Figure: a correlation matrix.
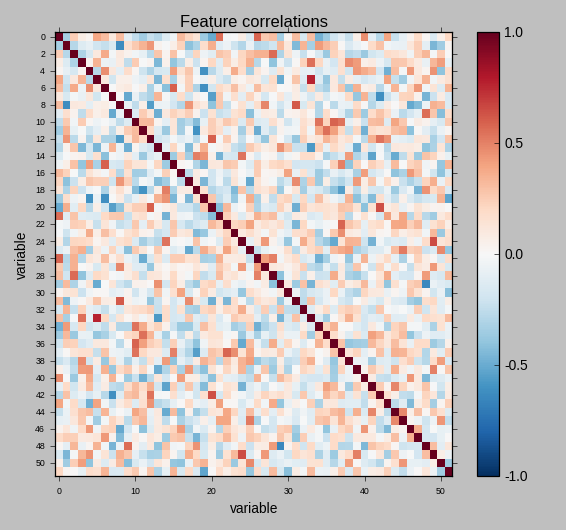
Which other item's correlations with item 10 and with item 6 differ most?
34
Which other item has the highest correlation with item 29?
13
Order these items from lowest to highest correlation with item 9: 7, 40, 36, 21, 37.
7, 40, 21, 37, 36
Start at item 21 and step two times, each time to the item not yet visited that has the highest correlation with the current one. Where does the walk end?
26
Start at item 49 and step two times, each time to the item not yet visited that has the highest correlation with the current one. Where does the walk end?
14
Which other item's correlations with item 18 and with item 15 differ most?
37
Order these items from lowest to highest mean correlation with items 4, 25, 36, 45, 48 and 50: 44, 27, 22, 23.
27, 23, 22, 44
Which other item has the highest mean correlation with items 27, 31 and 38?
8
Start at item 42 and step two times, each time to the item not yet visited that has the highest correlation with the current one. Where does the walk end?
12
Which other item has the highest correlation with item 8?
31
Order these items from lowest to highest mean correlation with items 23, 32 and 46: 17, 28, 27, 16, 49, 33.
17, 28, 27, 33, 49, 16
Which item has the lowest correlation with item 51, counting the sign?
19
